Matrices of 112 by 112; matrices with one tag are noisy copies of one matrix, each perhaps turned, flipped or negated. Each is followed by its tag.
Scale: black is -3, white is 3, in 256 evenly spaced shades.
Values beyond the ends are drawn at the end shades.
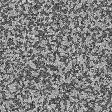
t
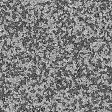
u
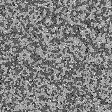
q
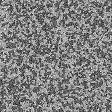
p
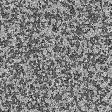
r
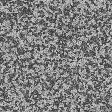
p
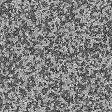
u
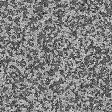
q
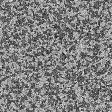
r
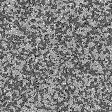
u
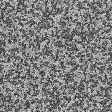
t
